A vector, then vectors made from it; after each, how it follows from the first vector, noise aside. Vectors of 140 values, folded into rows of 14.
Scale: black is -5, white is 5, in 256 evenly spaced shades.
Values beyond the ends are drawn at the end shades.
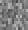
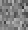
wrapped around, negated.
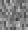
reversed.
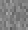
reversed, shrunk.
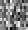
reversed, scaled up.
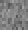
negated, shrunk.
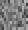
wrapped around, negated.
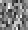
scaled up.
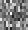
reversed, scaled up.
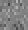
negated, partly zeroed.
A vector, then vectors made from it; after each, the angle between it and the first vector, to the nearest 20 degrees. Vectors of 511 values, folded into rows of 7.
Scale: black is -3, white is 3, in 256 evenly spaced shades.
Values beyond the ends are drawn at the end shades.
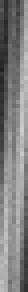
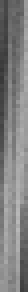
20 degrees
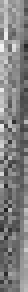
140 degrees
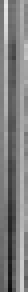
100 degrees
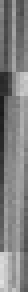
40 degrees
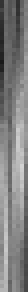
40 degrees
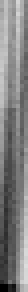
140 degrees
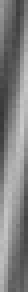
40 degrees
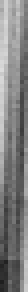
160 degrees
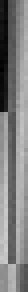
40 degrees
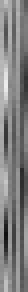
120 degrees
